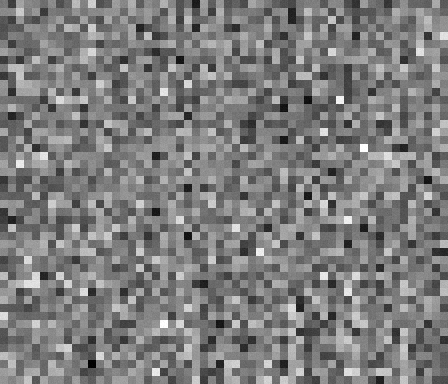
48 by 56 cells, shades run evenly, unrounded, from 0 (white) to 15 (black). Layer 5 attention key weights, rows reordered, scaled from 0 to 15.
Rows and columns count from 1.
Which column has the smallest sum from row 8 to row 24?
50
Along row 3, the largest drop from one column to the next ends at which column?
24
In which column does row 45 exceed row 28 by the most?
44
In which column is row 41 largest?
28
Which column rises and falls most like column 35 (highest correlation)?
43
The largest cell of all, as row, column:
46, 12
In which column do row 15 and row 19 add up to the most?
51
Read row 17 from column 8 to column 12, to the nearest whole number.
8 7 8 6 8
